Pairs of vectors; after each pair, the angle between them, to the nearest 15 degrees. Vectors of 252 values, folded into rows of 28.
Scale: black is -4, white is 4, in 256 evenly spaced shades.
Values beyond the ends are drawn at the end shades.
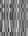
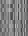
75 degrees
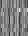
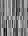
105 degrees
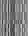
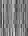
135 degrees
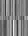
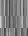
90 degrees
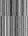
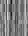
45 degrees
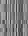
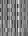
120 degrees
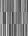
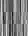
30 degrees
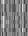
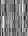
30 degrees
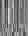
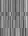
90 degrees
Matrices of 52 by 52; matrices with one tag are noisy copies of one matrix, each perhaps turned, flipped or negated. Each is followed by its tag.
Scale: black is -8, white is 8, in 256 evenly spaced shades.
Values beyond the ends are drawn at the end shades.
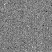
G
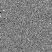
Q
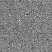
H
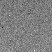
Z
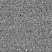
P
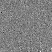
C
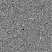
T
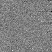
C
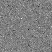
T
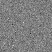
T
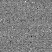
P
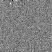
Q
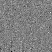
C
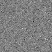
T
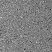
Z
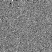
Q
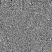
C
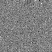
Q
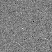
T
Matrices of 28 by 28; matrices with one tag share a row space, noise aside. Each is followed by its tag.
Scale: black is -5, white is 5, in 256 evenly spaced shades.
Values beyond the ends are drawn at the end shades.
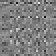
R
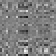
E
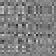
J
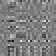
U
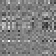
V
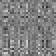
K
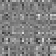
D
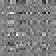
U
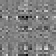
E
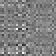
J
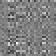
U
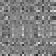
D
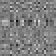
R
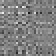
J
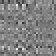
J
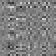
U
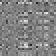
E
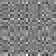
K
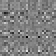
K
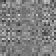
V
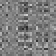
E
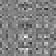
E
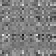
D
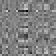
E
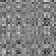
V
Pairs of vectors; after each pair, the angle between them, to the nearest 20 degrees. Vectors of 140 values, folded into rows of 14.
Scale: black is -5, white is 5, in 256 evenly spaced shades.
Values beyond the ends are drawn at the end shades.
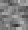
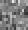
60 degrees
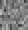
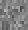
140 degrees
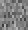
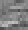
100 degrees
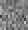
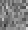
100 degrees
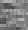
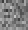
120 degrees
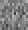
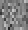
100 degrees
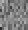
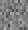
60 degrees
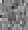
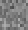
60 degrees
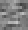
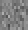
80 degrees
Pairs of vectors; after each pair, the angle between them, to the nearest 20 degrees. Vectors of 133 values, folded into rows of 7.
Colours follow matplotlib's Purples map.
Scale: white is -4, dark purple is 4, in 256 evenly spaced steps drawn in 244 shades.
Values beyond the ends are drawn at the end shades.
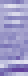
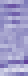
160 degrees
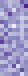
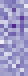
160 degrees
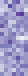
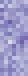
120 degrees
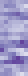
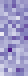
100 degrees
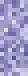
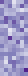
120 degrees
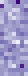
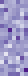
100 degrees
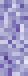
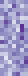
160 degrees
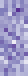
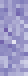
40 degrees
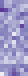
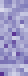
160 degrees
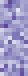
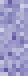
60 degrees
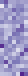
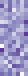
140 degrees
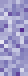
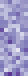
60 degrees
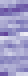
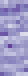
20 degrees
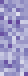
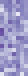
40 degrees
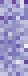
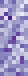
80 degrees
